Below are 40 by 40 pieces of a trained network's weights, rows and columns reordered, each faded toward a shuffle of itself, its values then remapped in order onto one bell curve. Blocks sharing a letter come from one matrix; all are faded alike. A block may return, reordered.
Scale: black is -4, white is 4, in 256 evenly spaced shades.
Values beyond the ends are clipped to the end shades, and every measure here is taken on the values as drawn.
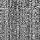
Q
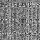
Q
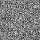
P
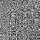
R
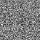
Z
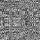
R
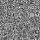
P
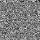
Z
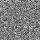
Z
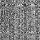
Q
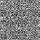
R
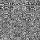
Z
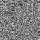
P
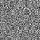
P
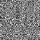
Z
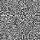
R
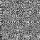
R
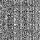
Q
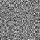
P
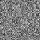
P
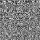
Z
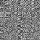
R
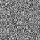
P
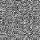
R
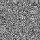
P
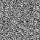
P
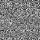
Z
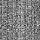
Q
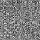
R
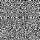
Z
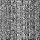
Q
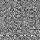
R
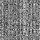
Q
